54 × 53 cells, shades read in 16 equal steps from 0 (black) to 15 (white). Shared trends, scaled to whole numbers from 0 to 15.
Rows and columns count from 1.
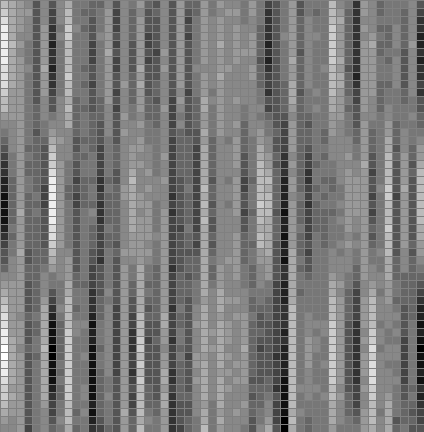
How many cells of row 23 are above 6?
27
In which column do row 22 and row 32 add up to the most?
7
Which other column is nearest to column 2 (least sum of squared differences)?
43
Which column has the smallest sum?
36
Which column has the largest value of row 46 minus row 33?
1
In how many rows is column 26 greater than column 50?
53
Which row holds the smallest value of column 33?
44
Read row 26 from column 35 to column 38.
6 2 9 6
